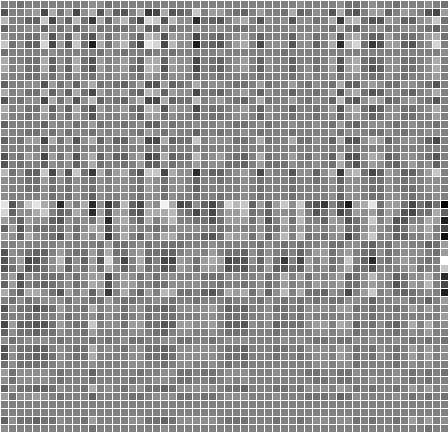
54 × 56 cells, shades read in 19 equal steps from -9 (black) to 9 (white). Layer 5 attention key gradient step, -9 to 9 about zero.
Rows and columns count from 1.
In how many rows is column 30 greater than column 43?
25
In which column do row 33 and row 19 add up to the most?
56
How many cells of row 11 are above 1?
9
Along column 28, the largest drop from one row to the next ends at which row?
3
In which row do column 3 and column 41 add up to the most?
33
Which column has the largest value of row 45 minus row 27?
12
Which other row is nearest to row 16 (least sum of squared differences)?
4
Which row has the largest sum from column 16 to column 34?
26
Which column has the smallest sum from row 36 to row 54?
1
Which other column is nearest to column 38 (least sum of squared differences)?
36
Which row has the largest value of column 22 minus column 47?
6
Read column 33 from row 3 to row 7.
-3 1 -2 -4 0
